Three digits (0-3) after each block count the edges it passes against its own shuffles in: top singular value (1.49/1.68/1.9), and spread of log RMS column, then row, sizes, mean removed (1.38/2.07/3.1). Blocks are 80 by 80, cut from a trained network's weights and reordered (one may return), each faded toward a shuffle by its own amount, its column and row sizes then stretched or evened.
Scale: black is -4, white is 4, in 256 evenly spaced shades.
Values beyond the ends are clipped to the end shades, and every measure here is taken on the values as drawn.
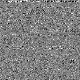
0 0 2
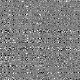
1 2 3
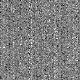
1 2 1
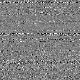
0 0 3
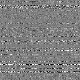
3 0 3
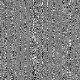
3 3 0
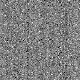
0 1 1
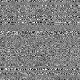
3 0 3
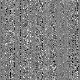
0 3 0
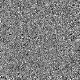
0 1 1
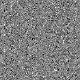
0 2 0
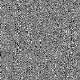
0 2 0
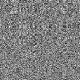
3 1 1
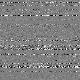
2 0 3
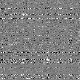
2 1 3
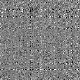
1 2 2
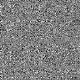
0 1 2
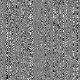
0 3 0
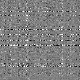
2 1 3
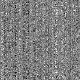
2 2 1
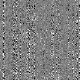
1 3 1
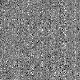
0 2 1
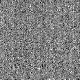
0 0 1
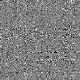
2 2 2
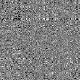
3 2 2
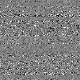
0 1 3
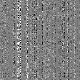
3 3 1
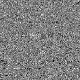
1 0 2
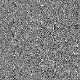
1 2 1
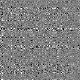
3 2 3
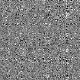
1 2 2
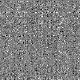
0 1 2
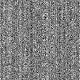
3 1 1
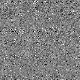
0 1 2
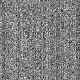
3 0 1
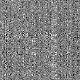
2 2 2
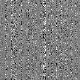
0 3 1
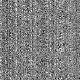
3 2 1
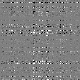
1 2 3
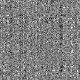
2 1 2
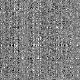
3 2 2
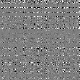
2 2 3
